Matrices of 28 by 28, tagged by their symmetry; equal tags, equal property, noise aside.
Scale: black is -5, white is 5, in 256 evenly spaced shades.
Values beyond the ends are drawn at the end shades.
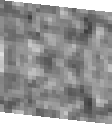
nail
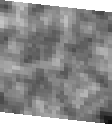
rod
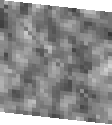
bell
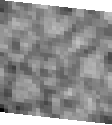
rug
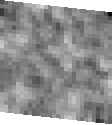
rug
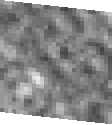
rug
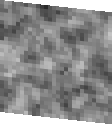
bell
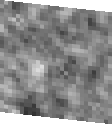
bell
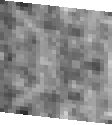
nail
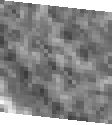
rug
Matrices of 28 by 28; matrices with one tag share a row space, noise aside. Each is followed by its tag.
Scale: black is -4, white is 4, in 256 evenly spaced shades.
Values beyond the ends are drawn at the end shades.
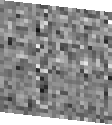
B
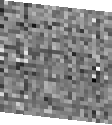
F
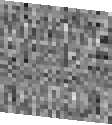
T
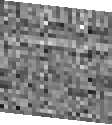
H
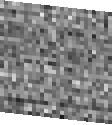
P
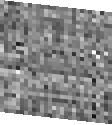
F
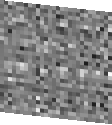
B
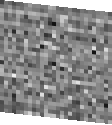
P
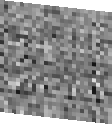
F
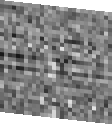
P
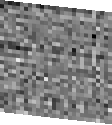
F
